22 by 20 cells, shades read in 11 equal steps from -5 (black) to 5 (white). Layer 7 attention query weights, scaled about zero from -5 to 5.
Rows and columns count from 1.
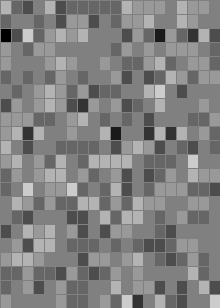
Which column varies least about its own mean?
19
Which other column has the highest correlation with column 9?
2
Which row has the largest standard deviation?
3
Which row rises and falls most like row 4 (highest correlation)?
1
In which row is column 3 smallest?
10
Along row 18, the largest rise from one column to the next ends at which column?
4
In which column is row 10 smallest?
11
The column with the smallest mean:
8
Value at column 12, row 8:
-2
